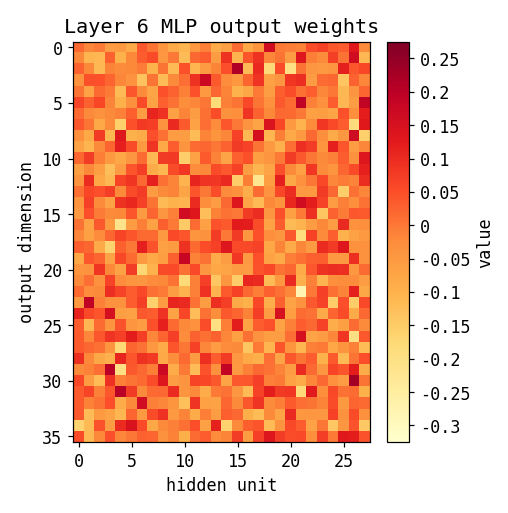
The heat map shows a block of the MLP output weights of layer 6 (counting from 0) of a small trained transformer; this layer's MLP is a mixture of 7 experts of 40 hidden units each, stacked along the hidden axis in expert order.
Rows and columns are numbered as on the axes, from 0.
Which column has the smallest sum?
18
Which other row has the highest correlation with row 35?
0
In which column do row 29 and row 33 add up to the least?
4
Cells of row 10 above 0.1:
1
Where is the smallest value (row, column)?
22, 21
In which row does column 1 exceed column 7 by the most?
23
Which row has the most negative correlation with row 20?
28
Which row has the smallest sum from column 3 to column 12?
16
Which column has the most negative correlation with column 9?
26
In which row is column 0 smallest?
34
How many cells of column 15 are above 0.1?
4
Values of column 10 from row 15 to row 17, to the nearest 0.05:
0.15 -0.15 0.05
